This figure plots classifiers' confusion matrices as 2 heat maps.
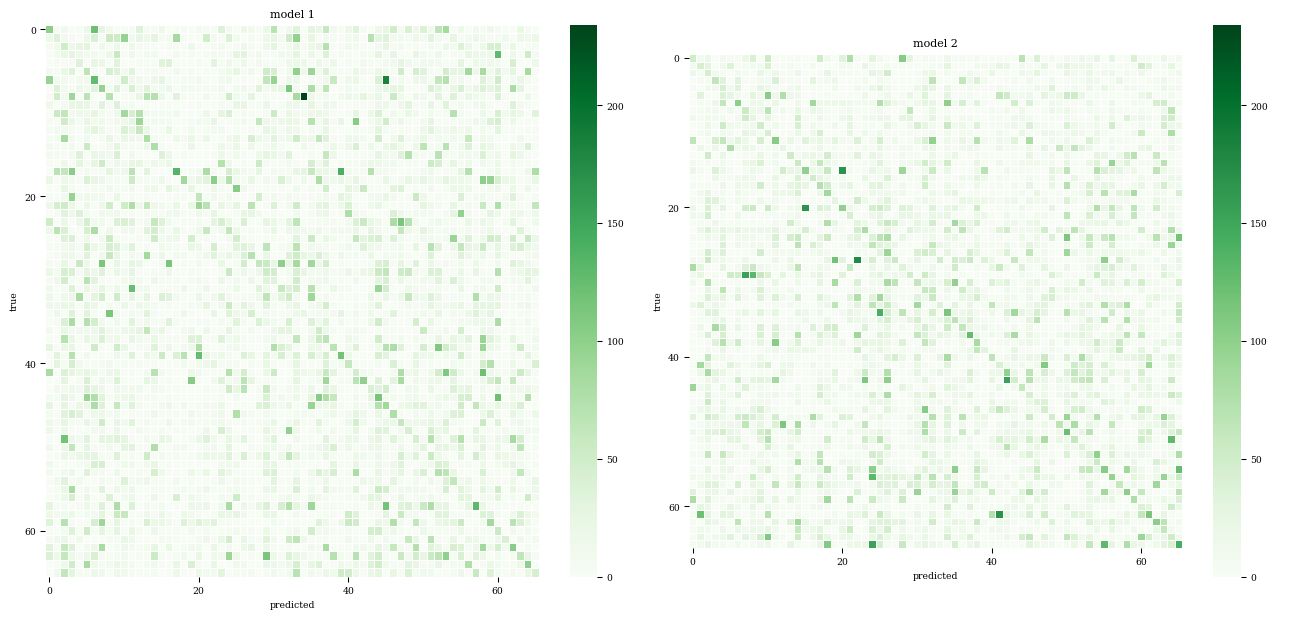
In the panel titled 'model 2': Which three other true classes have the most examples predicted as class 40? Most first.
61, 33, 58
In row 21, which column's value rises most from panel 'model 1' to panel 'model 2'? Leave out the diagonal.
59
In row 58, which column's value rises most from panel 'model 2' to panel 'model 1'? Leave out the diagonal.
10
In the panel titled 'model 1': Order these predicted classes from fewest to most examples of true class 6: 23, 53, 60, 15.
23, 15, 60, 53
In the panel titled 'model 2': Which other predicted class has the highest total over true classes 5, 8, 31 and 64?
10
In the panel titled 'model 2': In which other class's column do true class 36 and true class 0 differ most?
28
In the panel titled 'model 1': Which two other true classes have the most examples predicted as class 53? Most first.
41, 63
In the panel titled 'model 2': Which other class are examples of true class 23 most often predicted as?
64
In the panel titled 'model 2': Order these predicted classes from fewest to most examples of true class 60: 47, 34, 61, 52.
52, 47, 61, 34
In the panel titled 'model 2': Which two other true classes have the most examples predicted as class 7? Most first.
29, 49
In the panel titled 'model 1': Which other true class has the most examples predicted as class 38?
63
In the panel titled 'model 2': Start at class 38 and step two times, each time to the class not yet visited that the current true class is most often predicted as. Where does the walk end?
32
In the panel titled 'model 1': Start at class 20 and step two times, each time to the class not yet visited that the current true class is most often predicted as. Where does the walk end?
60
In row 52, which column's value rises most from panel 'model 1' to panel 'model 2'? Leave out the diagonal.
42
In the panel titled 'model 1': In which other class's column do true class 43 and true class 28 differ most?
16
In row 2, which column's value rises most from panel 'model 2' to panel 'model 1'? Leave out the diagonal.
37
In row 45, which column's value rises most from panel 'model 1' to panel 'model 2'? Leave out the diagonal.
26
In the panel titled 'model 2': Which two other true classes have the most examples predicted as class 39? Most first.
15, 57
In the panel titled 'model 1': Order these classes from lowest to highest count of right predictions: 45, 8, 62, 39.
8, 45, 62, 39
